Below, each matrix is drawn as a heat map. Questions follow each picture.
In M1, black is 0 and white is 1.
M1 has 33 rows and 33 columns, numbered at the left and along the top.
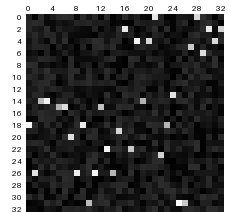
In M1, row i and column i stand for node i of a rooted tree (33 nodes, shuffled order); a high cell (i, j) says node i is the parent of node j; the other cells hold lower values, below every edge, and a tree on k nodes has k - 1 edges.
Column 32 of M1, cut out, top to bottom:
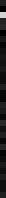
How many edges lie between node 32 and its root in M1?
5
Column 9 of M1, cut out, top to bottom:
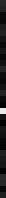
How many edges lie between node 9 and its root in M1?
2
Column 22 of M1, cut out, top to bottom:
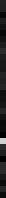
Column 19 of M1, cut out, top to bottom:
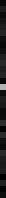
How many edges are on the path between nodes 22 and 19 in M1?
7
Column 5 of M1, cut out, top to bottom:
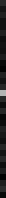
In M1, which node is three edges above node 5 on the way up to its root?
14
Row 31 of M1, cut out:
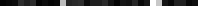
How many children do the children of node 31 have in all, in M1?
4
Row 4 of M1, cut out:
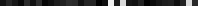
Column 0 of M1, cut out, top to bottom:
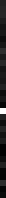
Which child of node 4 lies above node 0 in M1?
18
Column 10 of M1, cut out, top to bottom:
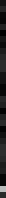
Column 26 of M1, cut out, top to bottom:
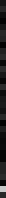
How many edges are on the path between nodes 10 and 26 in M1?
2
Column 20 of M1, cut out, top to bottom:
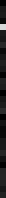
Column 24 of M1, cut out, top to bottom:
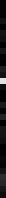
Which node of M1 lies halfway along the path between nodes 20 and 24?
23
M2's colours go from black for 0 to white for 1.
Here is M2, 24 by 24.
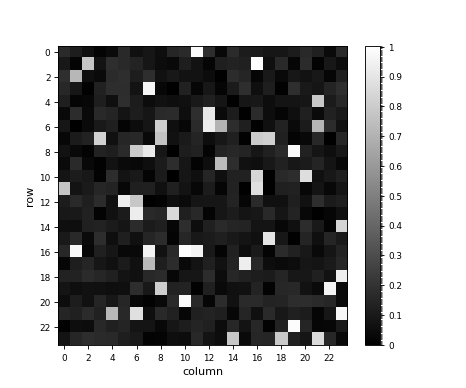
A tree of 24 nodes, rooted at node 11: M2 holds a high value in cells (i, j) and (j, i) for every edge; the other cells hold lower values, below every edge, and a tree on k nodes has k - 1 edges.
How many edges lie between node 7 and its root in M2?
2
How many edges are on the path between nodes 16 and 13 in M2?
4
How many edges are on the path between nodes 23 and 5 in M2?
4
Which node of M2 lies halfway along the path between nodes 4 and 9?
6
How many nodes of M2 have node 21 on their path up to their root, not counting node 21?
4
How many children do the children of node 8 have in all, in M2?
4
